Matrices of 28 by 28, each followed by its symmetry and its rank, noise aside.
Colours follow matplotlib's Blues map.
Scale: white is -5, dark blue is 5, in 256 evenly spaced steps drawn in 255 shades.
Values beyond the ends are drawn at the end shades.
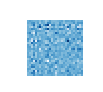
antisymmetric, rank four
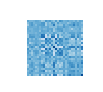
symmetric, rank two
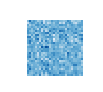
antisymmetric, rank four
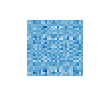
no symmetry, rank three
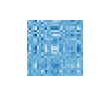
no symmetry, rank two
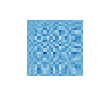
antisymmetric, rank two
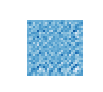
symmetric, rank three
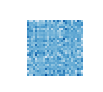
antisymmetric, rank four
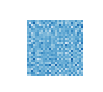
no symmetry, rank four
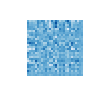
antisymmetric, rank four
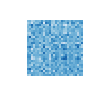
no symmetry, rank four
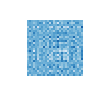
no symmetry, rank four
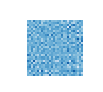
antisymmetric, rank four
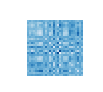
symmetric, rank two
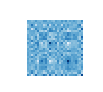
symmetric, rank two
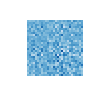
antisymmetric, rank four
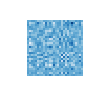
no symmetry, rank three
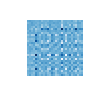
symmetric, rank two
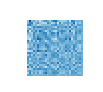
no symmetry, rank three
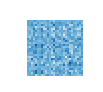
no symmetry, rank four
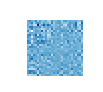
antisymmetric, rank four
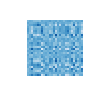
antisymmetric, rank two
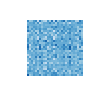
no symmetry, rank four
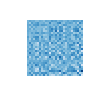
no symmetry, rank four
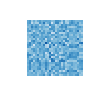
no symmetry, rank four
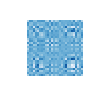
symmetric, rank two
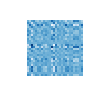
antisymmetric, rank two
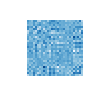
symmetric, rank four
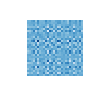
antisymmetric, rank two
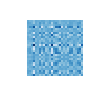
no symmetry, rank two
